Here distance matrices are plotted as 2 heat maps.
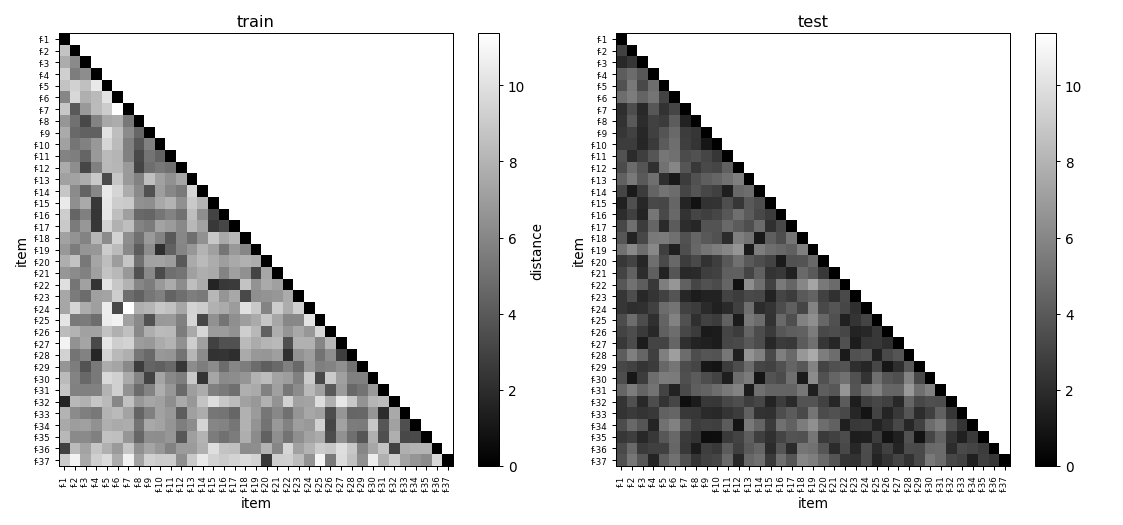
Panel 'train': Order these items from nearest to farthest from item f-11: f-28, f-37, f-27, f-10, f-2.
f-10, f-2, f-28, f-27, f-37
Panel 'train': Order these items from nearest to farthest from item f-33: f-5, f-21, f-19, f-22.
f-22, f-21, f-19, f-5
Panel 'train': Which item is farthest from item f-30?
f-37
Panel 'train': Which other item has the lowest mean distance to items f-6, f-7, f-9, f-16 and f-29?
f-8
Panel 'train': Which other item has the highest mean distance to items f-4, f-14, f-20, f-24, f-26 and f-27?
f-5
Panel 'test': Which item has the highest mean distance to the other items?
f-19
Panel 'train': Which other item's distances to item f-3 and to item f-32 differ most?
f-1
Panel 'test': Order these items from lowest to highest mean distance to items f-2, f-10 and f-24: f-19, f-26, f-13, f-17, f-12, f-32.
f-26, f-32, f-12, f-17, f-13, f-19
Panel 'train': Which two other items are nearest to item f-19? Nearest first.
f-10, f-21
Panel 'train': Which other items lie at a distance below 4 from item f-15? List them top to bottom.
f-4, f-16, f-17, f-22, f-27, f-28
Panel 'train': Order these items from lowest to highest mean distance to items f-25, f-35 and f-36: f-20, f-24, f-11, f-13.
f-11, f-20, f-13, f-24
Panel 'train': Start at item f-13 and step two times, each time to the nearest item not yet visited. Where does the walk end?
f-18
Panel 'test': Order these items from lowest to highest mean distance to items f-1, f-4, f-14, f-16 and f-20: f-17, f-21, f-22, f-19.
f-21, f-17, f-22, f-19
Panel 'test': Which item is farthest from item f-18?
f-28
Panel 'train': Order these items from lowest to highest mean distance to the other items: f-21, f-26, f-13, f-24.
f-21, f-26, f-13, f-24
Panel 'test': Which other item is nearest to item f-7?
f-32
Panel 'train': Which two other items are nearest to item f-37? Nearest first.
f-20, f-26
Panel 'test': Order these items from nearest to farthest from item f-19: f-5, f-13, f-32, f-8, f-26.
f-13, f-5, f-32, f-8, f-26
